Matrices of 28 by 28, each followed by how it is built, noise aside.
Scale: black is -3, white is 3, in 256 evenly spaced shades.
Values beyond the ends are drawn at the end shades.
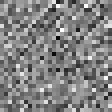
Hankel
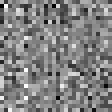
low rank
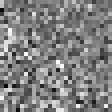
lower triangular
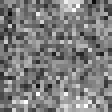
smooth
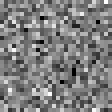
noise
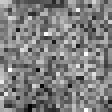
smooth
